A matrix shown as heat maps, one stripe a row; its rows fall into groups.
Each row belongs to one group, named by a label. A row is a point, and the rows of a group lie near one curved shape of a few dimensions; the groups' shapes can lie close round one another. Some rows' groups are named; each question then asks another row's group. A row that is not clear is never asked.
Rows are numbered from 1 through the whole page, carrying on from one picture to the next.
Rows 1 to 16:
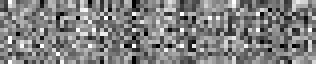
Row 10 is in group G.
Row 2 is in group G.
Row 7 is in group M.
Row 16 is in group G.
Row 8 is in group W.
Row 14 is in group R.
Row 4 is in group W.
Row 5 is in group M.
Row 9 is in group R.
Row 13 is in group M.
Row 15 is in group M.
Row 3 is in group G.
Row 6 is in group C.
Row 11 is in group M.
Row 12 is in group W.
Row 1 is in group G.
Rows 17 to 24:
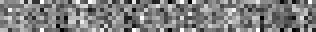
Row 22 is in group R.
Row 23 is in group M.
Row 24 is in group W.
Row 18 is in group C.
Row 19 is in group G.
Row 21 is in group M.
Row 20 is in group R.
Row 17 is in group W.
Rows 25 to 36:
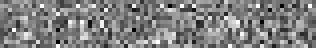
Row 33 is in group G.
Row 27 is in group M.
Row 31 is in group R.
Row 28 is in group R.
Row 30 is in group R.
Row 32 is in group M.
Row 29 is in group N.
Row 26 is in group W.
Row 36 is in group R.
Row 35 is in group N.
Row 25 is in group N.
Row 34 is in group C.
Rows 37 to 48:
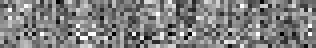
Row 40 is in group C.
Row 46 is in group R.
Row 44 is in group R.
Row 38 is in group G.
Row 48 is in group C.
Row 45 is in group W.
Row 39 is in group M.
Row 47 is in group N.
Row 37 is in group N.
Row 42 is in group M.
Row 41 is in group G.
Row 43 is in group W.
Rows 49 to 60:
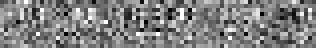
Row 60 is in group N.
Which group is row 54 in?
R
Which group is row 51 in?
W
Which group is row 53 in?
W
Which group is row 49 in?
G
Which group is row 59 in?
M
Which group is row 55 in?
R
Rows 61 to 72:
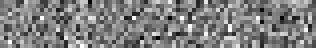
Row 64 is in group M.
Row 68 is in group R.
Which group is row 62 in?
R
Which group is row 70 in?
N
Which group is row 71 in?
M
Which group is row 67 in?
R
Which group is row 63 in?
N
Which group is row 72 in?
R
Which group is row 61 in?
C
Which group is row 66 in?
M
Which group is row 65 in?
W
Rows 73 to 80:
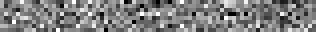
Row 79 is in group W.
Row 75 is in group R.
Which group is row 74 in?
N
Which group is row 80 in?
R
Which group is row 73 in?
W
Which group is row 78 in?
M
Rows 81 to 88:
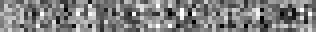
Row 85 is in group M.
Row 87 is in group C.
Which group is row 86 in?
M
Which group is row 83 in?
M
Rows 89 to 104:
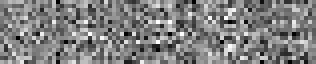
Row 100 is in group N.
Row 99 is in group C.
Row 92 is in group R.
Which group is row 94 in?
C
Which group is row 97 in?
W
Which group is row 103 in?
G
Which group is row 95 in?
G
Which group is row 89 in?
M
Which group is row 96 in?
C
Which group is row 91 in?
G
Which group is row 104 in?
M
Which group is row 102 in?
M
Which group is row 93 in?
N
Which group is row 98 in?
R
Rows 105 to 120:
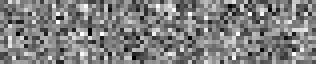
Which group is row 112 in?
C
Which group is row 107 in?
G
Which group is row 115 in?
G
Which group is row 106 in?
C
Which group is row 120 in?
N
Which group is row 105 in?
G
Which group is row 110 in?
R
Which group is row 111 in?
N
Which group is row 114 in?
W
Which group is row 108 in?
R
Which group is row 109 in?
N
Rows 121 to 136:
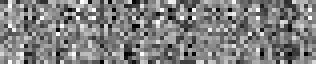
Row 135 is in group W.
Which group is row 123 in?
W
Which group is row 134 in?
M
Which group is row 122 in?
M
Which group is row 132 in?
W
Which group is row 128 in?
M
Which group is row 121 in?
G
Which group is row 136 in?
G
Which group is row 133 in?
W
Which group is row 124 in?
N
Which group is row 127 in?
G
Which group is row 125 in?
W
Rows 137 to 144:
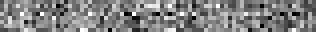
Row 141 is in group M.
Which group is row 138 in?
N
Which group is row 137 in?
C
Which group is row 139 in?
C
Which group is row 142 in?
W
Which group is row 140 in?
W
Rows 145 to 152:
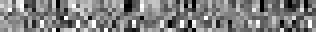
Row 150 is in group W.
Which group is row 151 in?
W
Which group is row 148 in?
C
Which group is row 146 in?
M
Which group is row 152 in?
M
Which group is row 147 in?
M
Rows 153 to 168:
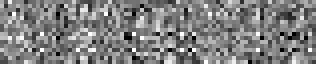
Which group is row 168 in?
G
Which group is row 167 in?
G
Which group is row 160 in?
C
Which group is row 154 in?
N
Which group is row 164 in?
C
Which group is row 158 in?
N
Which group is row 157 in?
M
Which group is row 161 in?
W
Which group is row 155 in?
R
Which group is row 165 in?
W
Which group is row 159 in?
C
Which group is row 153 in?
N
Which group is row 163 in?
G
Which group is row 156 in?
M
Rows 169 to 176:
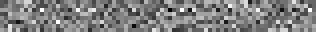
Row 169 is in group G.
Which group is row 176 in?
N
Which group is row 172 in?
G
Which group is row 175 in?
G
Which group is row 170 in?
R
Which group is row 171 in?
W
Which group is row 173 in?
N
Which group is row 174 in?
R
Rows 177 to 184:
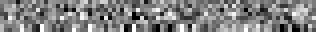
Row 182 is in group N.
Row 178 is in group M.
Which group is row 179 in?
C
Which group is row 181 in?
G
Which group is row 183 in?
W
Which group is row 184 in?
W
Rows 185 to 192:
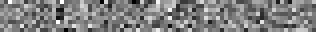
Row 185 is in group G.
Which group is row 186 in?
C
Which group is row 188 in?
W
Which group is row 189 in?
N
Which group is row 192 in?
C
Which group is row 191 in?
W
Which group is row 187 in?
N
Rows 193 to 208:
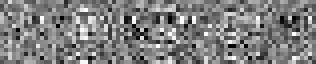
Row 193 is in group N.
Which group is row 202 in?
R
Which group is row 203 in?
N
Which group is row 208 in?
C
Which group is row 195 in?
C
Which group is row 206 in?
W
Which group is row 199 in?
M
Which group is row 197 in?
W
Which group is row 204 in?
C
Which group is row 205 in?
N
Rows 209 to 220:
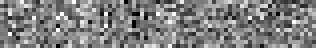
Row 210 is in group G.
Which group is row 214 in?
G
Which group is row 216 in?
R
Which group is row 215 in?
M
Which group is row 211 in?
W
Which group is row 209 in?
W
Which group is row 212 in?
G
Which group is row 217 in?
M
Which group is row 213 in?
R
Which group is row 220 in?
N
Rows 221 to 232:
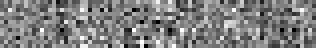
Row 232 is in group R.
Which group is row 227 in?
N
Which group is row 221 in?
N
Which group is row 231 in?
C
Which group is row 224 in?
W
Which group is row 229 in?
W
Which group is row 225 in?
C
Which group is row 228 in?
W
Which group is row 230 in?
R
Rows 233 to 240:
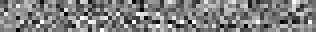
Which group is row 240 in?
R
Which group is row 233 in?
G
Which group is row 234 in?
G
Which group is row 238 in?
W
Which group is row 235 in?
N
